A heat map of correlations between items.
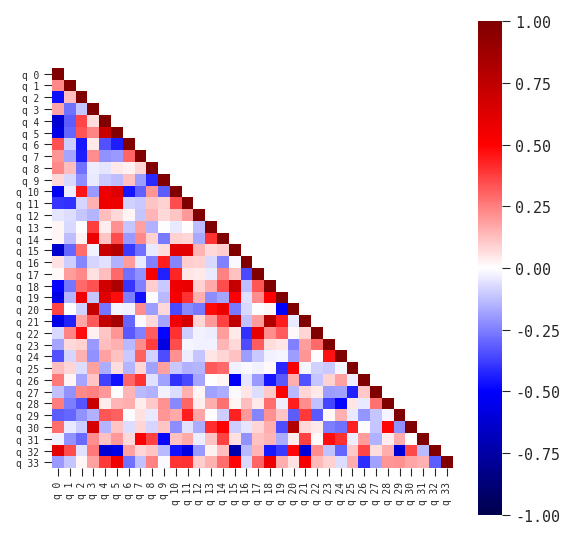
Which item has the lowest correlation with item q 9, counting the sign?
q 23
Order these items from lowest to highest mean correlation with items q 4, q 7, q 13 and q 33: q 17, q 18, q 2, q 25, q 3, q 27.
q 27, q 2, q 17, q 25, q 3, q 18
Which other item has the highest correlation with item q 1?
q 32
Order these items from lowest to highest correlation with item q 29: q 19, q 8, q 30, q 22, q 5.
q 22, q 30, q 8, q 19, q 5
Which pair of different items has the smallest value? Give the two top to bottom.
q 15, q 32
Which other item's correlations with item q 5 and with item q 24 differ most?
q 18
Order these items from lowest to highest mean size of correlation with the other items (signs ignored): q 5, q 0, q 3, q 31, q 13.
q 13, q 31, q 3, q 0, q 5
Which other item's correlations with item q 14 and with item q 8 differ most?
q 20
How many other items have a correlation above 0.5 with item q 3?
4
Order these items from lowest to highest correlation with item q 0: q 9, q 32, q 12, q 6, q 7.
q 12, q 9, q 7, q 6, q 32
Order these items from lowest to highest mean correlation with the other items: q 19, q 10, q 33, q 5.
q 19, q 10, q 33, q 5
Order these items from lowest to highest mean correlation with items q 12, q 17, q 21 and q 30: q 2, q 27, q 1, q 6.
q 6, q 1, q 27, q 2
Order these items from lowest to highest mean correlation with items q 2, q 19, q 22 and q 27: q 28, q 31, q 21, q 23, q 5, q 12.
q 31, q 28, q 12, q 23, q 21, q 5
